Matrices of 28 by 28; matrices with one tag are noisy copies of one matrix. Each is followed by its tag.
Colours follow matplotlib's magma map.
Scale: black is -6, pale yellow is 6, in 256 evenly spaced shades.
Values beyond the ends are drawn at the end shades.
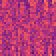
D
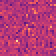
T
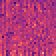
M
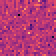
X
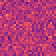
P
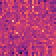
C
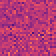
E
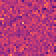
P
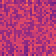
C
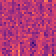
D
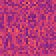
T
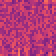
D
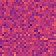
E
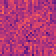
C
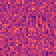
T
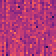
M
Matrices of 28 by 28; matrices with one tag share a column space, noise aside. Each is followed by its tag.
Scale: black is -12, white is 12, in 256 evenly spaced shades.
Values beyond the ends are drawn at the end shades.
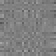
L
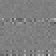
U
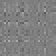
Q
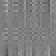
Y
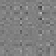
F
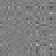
F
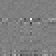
U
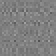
Q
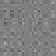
L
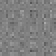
L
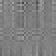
Y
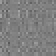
L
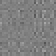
L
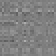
Q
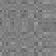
L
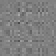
Q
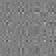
Q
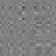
F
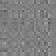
L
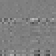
U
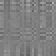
Y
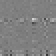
U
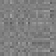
L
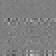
U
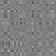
L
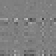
U
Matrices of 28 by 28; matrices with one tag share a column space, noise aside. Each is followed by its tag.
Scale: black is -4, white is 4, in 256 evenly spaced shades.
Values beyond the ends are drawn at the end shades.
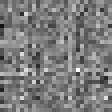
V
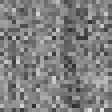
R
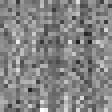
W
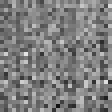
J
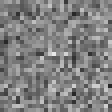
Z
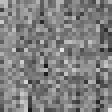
W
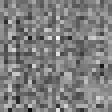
R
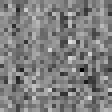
V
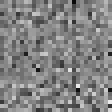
Z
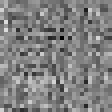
R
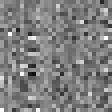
R
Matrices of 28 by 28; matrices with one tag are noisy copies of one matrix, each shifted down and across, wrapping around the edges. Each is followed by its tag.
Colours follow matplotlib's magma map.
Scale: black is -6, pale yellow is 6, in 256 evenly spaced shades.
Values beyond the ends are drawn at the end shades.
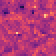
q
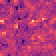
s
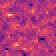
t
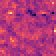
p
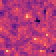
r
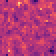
q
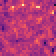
s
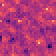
r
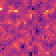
s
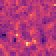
q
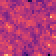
p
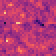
p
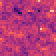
p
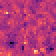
q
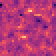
t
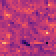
p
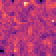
q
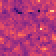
p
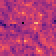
p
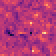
p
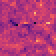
p
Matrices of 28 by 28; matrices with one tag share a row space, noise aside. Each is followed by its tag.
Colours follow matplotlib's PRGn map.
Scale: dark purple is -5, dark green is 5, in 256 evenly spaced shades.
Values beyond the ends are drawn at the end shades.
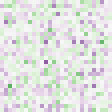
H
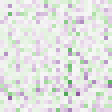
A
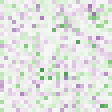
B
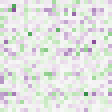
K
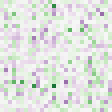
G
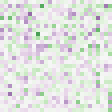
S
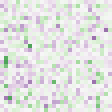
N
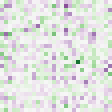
K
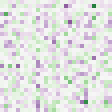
A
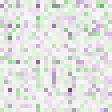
A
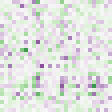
B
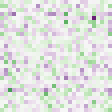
K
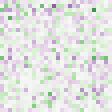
H
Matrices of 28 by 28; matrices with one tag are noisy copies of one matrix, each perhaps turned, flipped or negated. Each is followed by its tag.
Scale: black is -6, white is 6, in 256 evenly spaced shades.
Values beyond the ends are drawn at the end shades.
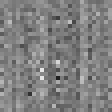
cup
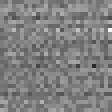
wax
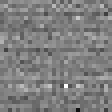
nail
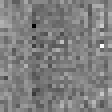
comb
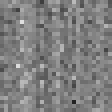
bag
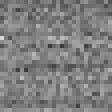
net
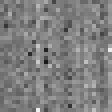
net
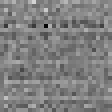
nail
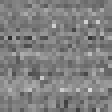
bag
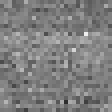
comb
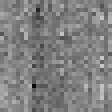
comb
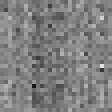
comb
